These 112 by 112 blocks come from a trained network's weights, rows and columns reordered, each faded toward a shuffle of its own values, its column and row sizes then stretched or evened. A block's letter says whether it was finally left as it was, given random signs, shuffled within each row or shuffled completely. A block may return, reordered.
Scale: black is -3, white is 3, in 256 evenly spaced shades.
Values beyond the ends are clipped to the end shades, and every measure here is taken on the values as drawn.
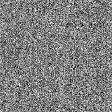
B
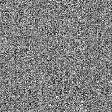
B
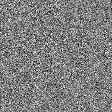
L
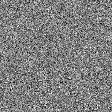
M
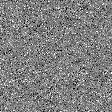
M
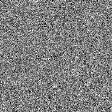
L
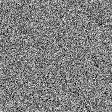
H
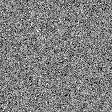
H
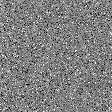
H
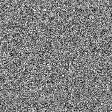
M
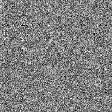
B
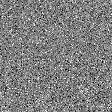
M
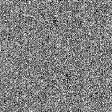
B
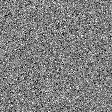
H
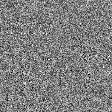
L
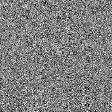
B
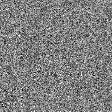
L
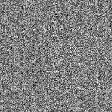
B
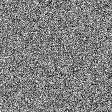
H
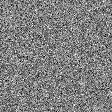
H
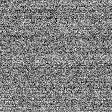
M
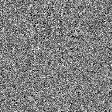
L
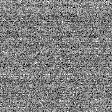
B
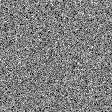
H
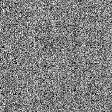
B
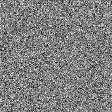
M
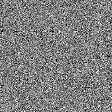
L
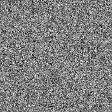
L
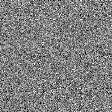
L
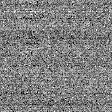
B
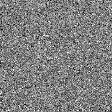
L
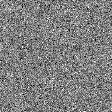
L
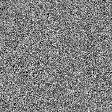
L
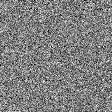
M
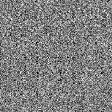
B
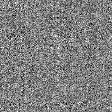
B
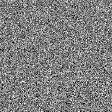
L
